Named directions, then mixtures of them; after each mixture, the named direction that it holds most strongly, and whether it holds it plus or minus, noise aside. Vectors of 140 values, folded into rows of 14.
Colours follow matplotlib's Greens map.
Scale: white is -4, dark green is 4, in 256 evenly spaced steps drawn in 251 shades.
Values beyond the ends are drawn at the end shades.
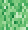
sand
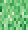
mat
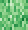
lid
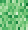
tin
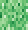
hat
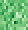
sand, plus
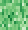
mat, minus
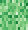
tin, plus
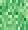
tin, minus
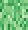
mat, plus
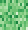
tin, plus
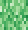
mat, minus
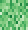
tin, plus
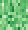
hat, plus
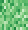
sand, plus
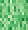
lid, plus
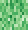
lid, minus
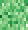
tin, plus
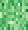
hat, minus
